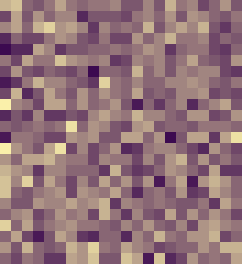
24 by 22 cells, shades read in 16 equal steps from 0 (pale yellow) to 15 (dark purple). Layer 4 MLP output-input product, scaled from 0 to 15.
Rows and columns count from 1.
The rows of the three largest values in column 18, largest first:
17, 10, 18
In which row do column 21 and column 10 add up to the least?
19
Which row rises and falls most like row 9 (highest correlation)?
7
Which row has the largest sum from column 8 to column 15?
2
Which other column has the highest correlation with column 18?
13
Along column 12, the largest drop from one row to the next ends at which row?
23
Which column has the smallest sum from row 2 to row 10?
5
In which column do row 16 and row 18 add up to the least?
1
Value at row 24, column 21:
9
